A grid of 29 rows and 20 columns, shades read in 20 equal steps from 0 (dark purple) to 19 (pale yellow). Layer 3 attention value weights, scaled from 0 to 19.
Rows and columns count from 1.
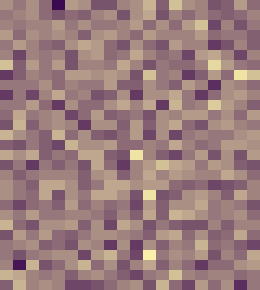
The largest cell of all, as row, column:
26, 12
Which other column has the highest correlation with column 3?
7
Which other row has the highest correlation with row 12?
29
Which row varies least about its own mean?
4
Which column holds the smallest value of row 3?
17
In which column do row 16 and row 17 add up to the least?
10
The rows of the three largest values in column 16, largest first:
3, 25, 21
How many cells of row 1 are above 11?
4
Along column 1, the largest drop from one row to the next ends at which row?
8
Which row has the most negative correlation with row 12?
27
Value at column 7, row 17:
6
